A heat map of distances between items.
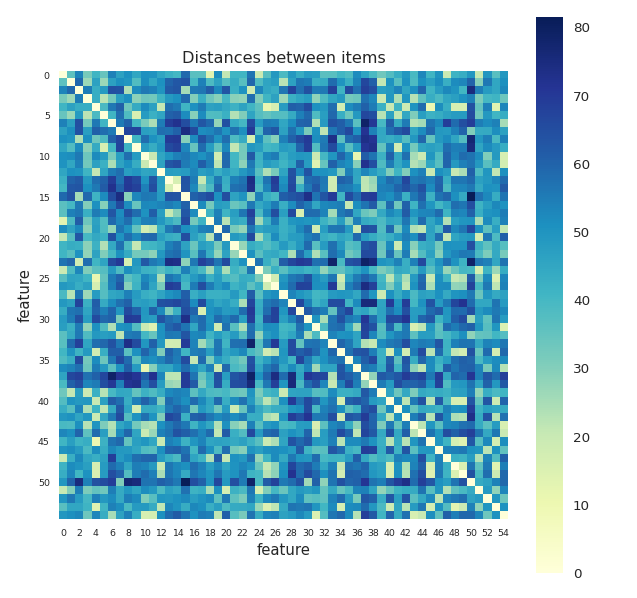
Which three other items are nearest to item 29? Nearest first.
17, 13, 33
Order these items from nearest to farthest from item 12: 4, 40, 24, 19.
4, 40, 24, 19
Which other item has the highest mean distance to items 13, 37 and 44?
23
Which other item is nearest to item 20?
51
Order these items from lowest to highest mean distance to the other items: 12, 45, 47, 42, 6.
45, 12, 47, 42, 6
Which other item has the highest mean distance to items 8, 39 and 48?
37
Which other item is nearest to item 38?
33
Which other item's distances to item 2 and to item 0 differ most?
18
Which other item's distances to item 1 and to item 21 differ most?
27
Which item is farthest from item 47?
6
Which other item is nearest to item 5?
9
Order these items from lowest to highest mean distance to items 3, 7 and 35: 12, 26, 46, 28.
46, 28, 12, 26
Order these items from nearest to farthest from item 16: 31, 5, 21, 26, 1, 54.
5, 21, 1, 31, 54, 26
